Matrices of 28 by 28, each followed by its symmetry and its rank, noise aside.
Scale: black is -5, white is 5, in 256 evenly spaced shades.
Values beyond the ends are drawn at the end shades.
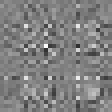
symmetric, rank three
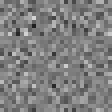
no symmetry, rank four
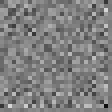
symmetric, rank four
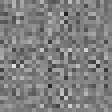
antisymmetric, rank four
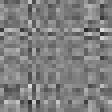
antisymmetric, rank two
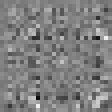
symmetric, rank three
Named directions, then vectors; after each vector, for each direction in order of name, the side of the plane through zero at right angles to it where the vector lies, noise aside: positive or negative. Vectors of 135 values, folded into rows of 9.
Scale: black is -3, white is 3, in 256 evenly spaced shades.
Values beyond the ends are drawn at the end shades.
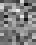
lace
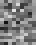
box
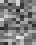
positive, negative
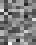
positive, positive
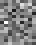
negative, negative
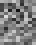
positive, negative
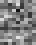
positive, negative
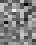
positive, positive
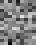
negative, positive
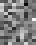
positive, positive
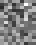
negative, negative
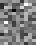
negative, negative
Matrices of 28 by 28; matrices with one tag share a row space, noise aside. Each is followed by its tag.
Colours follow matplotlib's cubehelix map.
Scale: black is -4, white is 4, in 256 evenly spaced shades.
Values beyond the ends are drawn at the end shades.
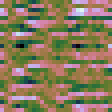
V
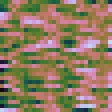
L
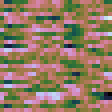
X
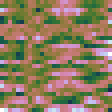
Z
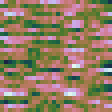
X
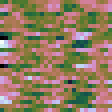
L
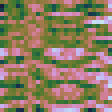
Z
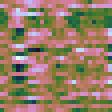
V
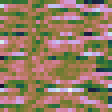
Z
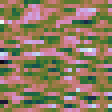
L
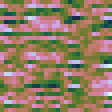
X
